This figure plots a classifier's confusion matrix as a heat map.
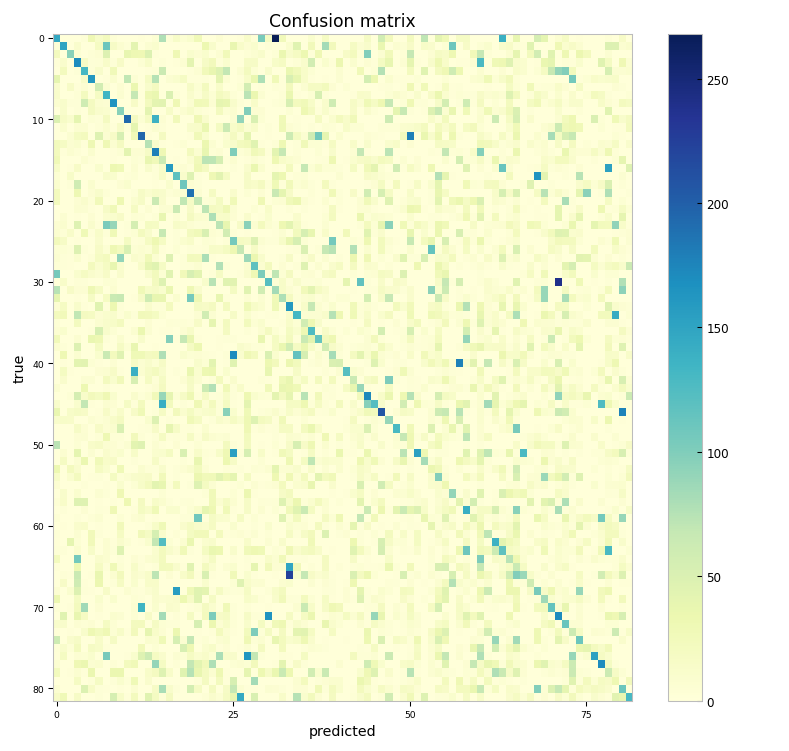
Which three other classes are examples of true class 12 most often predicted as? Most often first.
50, 37, 70
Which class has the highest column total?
65
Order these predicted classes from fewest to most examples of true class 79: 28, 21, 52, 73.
52, 21, 73, 28
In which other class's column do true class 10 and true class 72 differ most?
14
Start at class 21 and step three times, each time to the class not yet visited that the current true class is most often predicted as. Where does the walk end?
74
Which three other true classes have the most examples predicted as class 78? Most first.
16, 63, 19
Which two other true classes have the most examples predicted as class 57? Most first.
40, 46
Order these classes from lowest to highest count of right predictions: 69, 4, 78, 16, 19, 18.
78, 69, 18, 4, 16, 19
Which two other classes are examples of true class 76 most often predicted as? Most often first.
27, 7
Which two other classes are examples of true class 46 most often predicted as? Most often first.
80, 24
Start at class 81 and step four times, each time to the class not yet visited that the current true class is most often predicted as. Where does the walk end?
33
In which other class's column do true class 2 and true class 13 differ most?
44
